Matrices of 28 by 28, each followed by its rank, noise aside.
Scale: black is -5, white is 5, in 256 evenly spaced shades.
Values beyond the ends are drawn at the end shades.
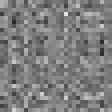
three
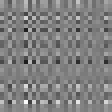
one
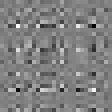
two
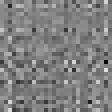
three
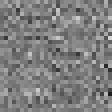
four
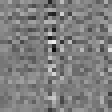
three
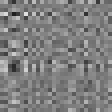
two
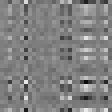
one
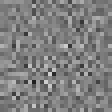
four
